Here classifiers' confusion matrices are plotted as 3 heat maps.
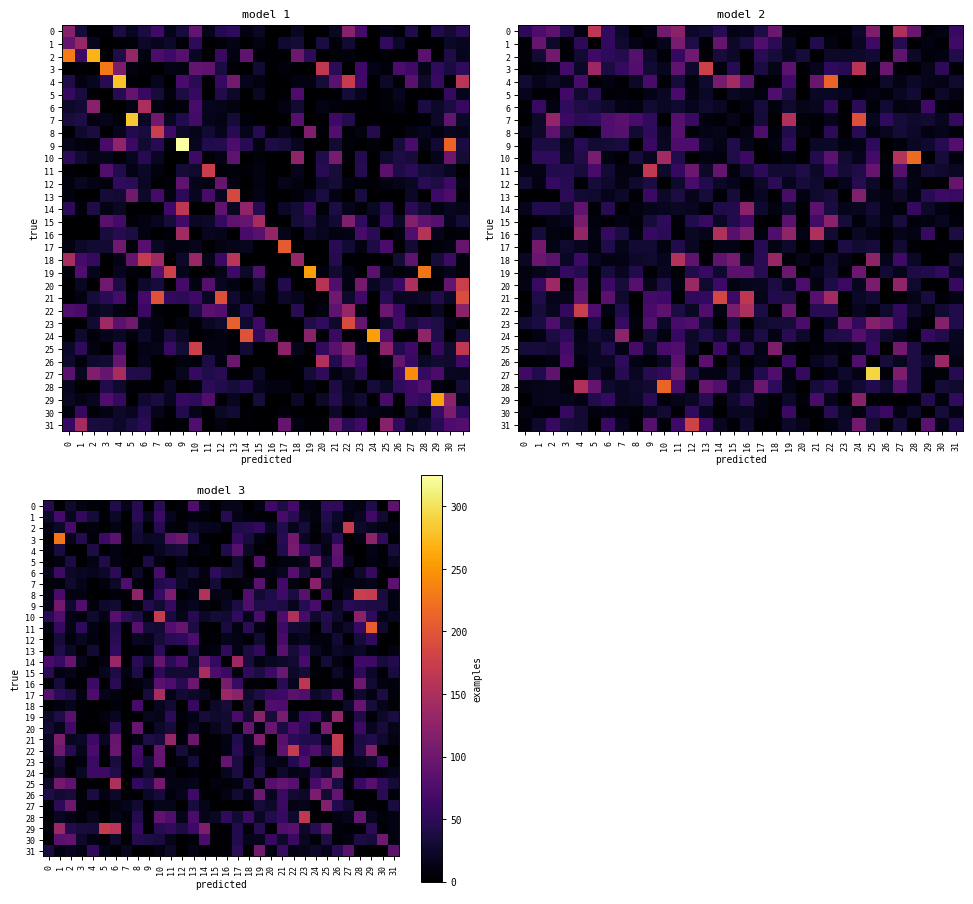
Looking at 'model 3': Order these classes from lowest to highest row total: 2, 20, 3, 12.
12, 2, 20, 3
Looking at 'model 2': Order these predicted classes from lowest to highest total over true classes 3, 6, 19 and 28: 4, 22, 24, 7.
7, 22, 4, 24
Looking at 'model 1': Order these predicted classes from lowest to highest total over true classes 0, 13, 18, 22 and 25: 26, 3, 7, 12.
3, 26, 12, 7
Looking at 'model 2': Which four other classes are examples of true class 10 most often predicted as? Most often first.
28, 27, 5, 22
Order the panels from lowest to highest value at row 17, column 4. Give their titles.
model 2, model 3, model 1
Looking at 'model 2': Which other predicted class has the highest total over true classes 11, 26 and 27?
25
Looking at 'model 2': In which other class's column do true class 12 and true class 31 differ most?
29
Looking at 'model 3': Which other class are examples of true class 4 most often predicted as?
22
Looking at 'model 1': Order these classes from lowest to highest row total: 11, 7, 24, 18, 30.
30, 11, 7, 24, 18
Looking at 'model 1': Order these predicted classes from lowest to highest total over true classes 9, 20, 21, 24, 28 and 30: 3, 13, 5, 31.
5, 13, 3, 31
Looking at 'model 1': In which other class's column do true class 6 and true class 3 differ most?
20
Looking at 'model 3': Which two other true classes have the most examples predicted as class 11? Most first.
21, 8
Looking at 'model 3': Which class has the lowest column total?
7
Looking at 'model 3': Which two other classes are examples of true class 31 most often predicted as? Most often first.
19, 27
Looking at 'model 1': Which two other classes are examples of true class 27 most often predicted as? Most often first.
4, 2
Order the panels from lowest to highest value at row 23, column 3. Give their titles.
model 3, model 2, model 1
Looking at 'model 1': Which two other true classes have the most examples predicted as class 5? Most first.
7, 2
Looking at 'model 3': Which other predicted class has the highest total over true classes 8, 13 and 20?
28
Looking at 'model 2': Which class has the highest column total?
11
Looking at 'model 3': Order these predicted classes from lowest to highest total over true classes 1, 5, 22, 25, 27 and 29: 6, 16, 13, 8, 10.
16, 13, 8, 10, 6
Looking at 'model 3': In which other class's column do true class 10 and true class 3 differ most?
1
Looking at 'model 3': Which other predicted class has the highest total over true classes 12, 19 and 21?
26
